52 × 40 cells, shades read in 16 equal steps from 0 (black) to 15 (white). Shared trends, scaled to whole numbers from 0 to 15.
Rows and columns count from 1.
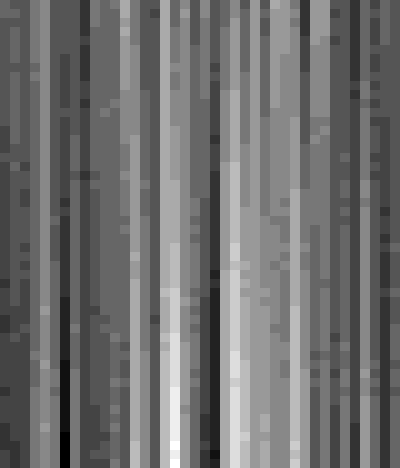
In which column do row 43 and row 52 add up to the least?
7
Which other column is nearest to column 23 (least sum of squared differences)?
14
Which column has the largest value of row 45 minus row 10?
18
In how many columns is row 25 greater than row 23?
6
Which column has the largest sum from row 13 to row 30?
24
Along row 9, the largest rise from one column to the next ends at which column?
17
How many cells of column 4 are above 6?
18
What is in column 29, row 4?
9
